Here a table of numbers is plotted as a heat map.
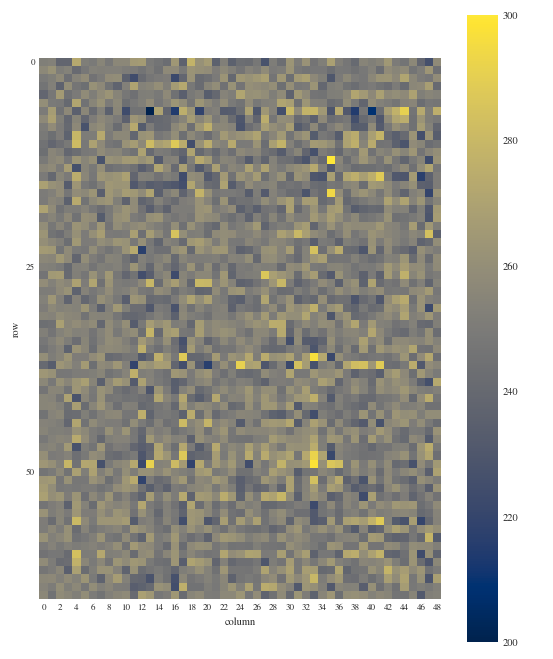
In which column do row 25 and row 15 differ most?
11
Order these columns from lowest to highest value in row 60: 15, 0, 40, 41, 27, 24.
0, 27, 15, 24, 40, 41
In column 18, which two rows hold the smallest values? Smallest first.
49, 10
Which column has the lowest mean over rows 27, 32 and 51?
39
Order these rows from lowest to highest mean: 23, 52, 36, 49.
52, 23, 36, 49
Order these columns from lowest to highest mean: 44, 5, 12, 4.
12, 5, 44, 4
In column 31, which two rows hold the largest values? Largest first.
37, 21
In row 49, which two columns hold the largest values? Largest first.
33, 13
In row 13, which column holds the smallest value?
4
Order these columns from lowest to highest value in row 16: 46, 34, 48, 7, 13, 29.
7, 34, 29, 46, 48, 13
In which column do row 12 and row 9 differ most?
35
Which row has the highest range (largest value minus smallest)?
6
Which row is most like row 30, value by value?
63
